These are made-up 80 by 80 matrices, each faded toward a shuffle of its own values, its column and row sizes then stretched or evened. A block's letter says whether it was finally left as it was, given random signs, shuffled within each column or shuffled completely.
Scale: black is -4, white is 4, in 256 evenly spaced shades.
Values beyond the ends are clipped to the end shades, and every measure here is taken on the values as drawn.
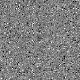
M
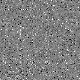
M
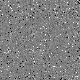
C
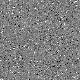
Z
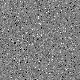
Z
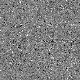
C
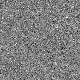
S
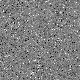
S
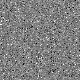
C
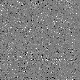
M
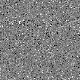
M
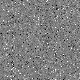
Z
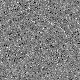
S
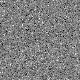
Z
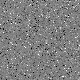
S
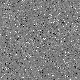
S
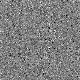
Z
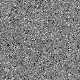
Z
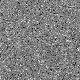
S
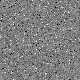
S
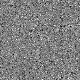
C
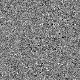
C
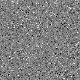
M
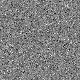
S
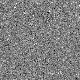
C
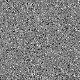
C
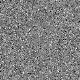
Z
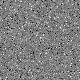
S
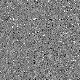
C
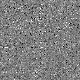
C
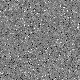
S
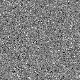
Z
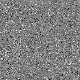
C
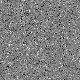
Z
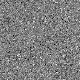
C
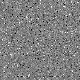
C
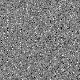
Z
